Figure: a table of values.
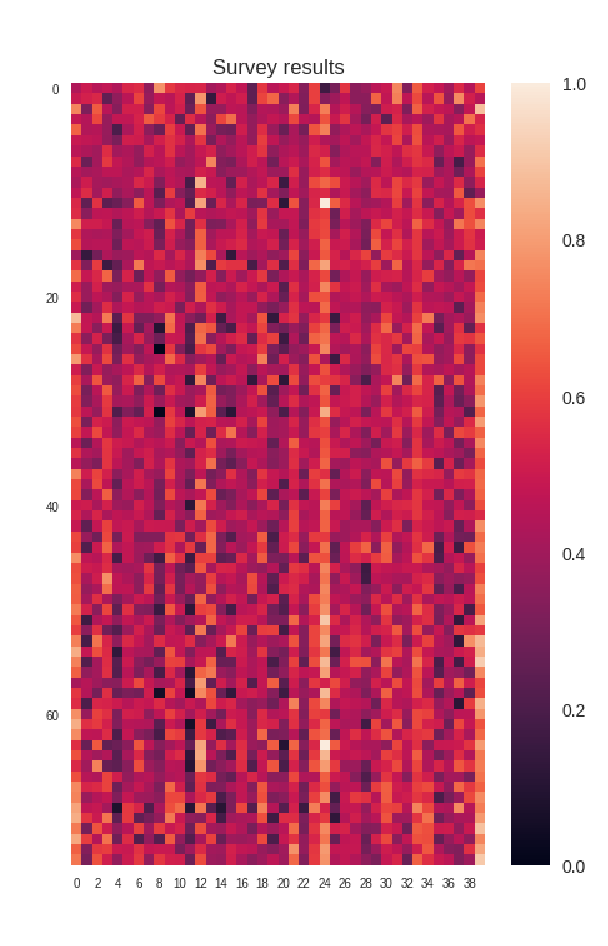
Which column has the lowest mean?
11
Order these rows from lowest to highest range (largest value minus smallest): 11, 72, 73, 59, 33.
33, 73, 72, 59, 11
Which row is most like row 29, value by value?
39
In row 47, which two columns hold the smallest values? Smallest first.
28, 19
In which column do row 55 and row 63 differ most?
19
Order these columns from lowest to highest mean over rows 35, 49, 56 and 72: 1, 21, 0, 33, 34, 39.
1, 34, 21, 33, 0, 39
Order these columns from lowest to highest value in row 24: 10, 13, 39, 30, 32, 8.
8, 13, 32, 10, 30, 39
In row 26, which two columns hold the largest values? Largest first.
0, 18
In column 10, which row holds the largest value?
69
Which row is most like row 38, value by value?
49
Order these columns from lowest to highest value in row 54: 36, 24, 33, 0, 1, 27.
36, 1, 27, 33, 24, 0
